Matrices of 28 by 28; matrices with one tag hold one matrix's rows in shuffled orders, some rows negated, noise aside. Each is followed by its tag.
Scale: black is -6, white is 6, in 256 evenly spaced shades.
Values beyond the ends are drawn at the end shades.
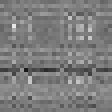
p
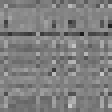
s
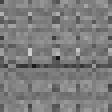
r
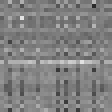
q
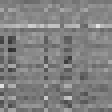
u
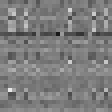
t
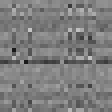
p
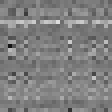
t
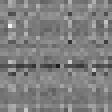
t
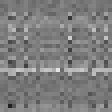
t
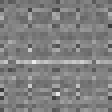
r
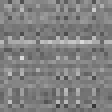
q
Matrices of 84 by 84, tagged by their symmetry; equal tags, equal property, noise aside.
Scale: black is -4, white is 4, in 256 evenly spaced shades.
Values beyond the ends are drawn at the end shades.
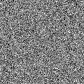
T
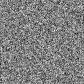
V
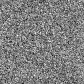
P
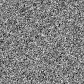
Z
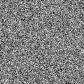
P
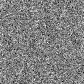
V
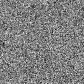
P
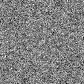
V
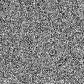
Z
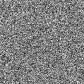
T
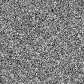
Z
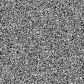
V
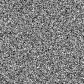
P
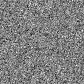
V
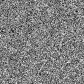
Z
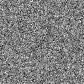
V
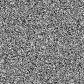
V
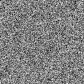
Z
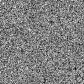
Z
